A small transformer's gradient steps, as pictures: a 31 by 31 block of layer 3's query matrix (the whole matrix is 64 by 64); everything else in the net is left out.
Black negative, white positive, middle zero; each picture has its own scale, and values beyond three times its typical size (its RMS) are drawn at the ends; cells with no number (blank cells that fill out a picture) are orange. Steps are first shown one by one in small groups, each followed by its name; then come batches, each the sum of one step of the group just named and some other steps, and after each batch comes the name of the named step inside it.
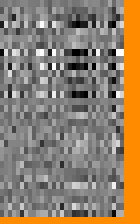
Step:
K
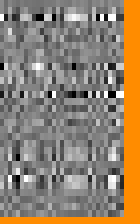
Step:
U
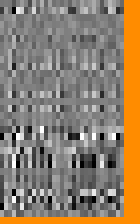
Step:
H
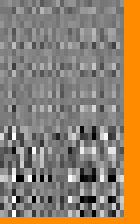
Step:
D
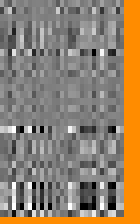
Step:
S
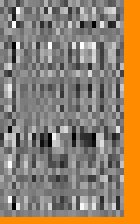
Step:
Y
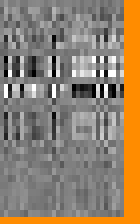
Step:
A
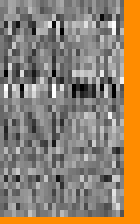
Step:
A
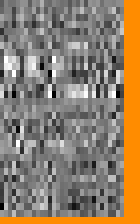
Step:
H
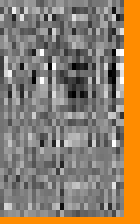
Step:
K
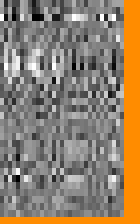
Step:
U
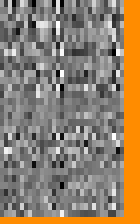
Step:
K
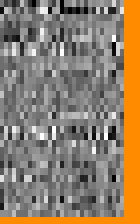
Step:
D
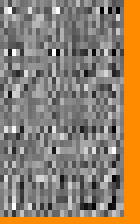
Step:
S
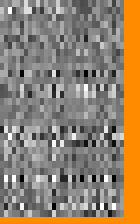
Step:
D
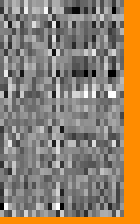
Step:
H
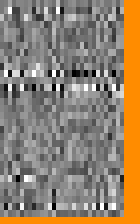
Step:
U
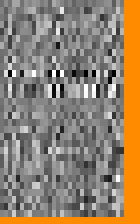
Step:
D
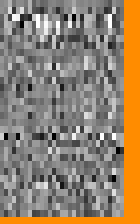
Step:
D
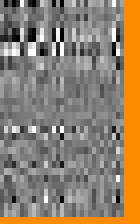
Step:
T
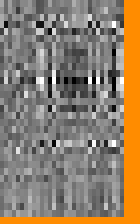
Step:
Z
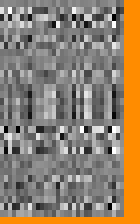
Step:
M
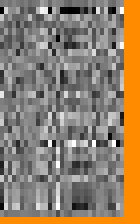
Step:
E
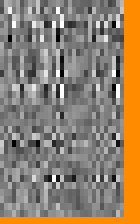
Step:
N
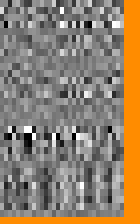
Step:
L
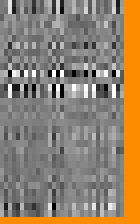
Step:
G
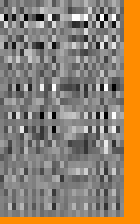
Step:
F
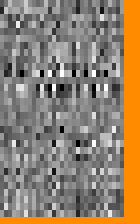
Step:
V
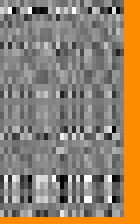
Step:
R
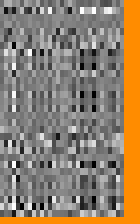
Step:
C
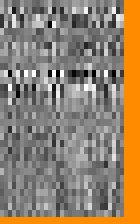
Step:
G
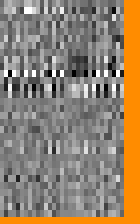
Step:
G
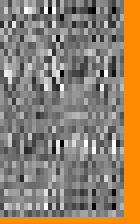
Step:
E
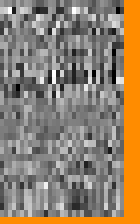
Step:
Z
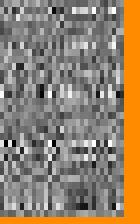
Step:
C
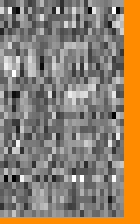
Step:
L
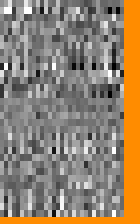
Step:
G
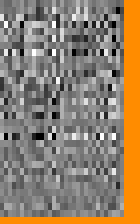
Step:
F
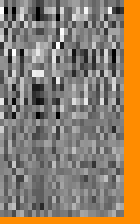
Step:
C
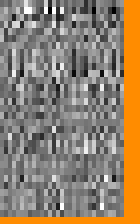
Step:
V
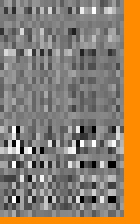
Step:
C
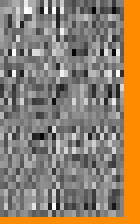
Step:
V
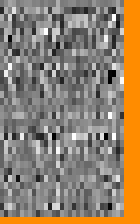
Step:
E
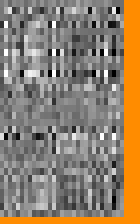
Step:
R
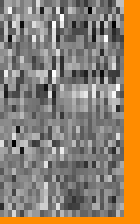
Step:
N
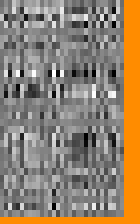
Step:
F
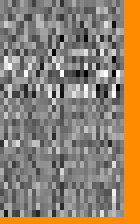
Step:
G
